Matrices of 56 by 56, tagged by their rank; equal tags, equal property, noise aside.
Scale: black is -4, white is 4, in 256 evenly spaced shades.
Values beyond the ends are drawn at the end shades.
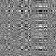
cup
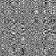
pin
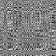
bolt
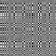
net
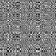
bolt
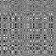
cup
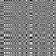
net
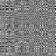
cup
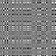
net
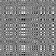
net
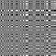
net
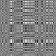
net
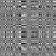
cup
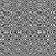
bolt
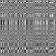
cup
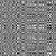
bolt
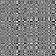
cup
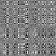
cup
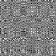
pin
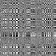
net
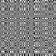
cup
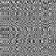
bolt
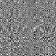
pin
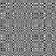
cup
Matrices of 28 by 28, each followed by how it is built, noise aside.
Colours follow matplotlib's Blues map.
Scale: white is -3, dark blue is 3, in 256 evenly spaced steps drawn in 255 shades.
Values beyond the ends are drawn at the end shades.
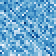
Toeplitz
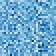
low rank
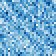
Toeplitz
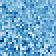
lower triangular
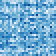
blocks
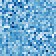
block diagonal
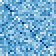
diagonal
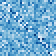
banded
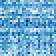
blocks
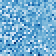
lower triangular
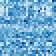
blocks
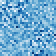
block diagonal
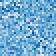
block diagonal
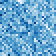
Toeplitz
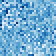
block diagonal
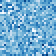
block diagonal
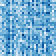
blocks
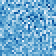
upper triangular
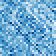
Toeplitz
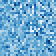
upper triangular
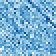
Toeplitz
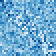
banded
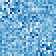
block diagonal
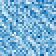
Toeplitz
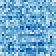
blocks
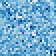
banded
